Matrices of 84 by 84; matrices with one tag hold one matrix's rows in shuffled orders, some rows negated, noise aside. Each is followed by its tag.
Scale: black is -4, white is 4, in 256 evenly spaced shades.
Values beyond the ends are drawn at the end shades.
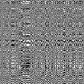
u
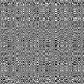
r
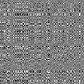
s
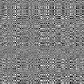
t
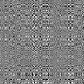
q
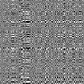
u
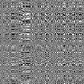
u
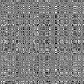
r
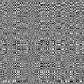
t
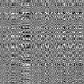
u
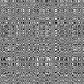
r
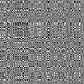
s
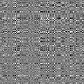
t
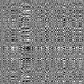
u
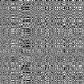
u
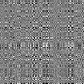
q
